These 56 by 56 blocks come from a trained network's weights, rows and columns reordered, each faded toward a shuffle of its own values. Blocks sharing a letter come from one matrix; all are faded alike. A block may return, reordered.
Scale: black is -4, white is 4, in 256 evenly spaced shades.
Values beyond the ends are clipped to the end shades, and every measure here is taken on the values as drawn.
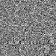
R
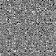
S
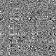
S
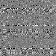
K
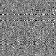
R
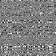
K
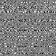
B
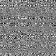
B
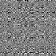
B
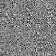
S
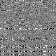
K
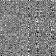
R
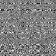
B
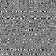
K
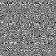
B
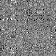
S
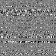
K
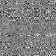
B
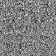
S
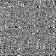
S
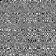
B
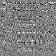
B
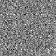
S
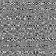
B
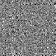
S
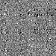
S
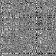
R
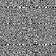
R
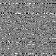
K
